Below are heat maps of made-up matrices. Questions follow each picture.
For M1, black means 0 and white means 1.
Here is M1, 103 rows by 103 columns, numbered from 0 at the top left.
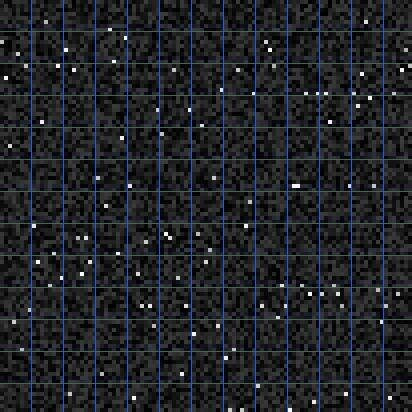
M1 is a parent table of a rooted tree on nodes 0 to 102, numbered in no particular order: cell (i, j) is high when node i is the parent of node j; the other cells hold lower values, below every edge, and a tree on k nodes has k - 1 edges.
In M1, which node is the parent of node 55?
22
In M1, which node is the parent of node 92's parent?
44
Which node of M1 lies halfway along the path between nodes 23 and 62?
9
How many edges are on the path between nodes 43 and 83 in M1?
6
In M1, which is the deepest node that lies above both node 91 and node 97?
46
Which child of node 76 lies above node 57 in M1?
71
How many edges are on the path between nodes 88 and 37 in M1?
3
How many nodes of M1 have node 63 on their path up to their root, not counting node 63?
3
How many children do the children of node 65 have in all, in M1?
3
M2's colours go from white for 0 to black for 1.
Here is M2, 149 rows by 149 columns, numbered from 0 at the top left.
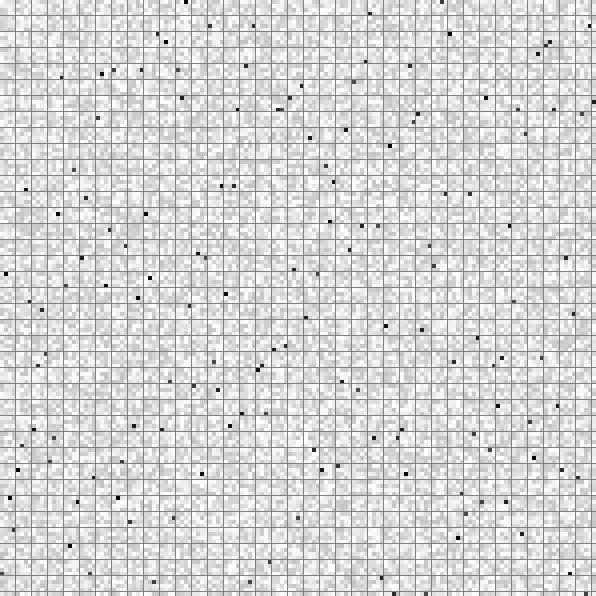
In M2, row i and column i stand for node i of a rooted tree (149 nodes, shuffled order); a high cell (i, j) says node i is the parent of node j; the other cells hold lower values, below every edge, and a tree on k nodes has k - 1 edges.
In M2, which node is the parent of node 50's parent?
108
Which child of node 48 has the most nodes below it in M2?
117
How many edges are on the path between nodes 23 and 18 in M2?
5
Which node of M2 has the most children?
27
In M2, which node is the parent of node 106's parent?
25
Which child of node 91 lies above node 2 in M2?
123
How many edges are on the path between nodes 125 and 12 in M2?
6
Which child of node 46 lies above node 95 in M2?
55
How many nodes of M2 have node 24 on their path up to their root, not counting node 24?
4
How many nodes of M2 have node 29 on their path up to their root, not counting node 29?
5
